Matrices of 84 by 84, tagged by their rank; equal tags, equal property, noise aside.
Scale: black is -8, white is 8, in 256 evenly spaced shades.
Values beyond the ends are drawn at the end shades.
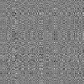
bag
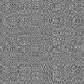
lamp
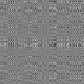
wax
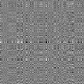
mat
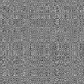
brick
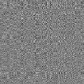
lamp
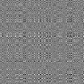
wax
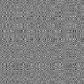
mat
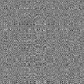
brick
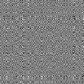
bag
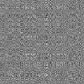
lamp
